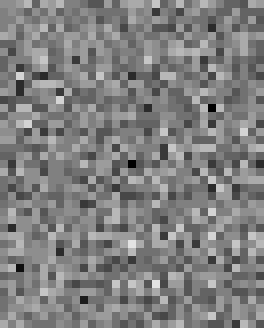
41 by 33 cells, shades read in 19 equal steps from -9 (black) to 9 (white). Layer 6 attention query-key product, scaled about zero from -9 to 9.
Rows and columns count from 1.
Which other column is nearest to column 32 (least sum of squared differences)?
7
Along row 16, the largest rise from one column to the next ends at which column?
28
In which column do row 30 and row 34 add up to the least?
21
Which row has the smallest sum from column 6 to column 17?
17
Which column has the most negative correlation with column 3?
6
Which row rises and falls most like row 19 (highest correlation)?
30
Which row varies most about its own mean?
10
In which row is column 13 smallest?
29
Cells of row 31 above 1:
12
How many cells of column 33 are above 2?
5
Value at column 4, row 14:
4
